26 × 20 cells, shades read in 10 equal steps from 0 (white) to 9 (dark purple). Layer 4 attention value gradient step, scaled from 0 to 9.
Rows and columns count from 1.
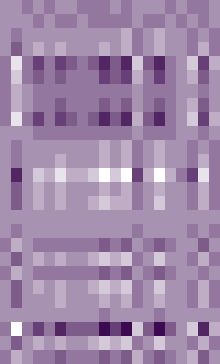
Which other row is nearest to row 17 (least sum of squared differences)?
3
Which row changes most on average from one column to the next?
24
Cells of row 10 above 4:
13
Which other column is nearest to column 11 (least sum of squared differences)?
9
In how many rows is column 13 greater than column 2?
8
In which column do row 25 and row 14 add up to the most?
2
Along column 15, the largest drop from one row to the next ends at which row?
25
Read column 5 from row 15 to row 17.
4 4 4
